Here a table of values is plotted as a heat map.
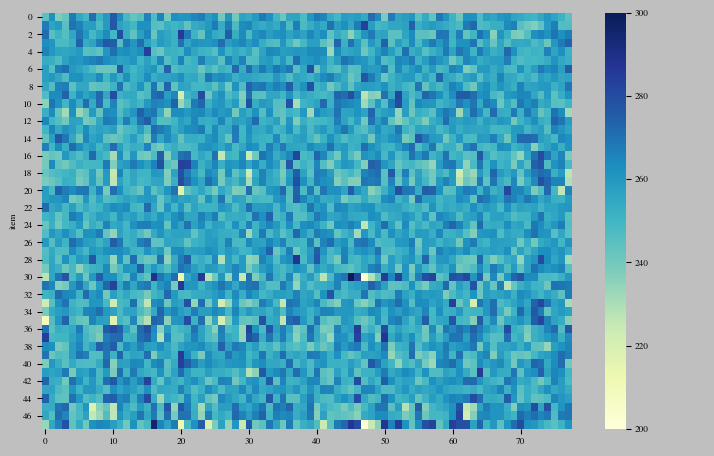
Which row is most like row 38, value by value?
3
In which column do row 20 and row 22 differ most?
20
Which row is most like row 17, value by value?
40
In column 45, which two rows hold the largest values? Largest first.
30, 47
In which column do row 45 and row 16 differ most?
7
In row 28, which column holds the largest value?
37
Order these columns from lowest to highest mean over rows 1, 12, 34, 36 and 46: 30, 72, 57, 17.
17, 57, 72, 30
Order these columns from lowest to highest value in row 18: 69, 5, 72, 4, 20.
5, 4, 69, 72, 20
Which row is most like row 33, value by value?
35
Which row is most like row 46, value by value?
45
